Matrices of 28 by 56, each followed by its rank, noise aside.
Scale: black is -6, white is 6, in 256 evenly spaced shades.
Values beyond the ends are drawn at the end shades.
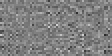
six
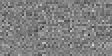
eight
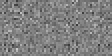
eight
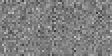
eight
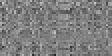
four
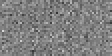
eight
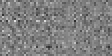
six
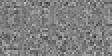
eight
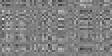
three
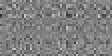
four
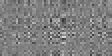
three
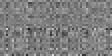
three
